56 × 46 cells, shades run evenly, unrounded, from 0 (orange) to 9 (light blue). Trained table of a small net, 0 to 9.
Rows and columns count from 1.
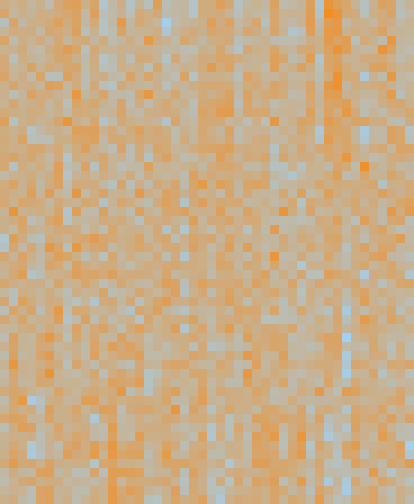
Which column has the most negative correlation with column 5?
3
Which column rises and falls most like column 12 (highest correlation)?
19
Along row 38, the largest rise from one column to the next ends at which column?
39
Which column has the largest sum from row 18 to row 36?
8
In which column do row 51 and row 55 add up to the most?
4
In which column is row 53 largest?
44
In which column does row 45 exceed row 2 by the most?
37
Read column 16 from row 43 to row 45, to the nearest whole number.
2 5 4
